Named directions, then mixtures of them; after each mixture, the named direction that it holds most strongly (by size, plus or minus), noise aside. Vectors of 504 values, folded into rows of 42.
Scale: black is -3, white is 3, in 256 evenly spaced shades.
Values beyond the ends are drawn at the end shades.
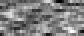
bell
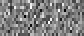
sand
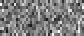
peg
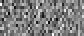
sand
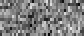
peg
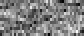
bell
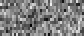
peg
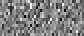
sand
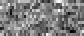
bell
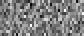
sand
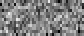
peg
